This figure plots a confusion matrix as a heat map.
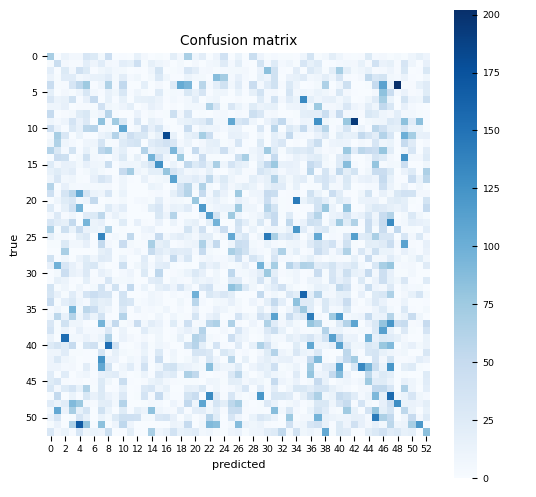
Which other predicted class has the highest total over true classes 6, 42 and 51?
7
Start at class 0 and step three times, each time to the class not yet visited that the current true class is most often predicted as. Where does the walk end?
48
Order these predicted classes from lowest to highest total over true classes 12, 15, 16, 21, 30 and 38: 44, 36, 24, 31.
24, 44, 36, 31
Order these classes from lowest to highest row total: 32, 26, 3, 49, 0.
0, 3, 32, 26, 49
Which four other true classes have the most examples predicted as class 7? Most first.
25, 42, 43, 37
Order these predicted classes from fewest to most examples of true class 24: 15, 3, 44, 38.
15, 3, 38, 44
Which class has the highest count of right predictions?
47
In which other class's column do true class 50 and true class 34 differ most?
45
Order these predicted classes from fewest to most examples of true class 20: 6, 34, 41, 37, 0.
0, 41, 37, 6, 34
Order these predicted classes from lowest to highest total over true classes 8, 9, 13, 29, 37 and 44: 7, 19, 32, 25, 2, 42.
32, 2, 19, 25, 7, 42
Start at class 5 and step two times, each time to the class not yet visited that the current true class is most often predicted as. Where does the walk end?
49
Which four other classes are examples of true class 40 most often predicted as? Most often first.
8, 36, 47, 46
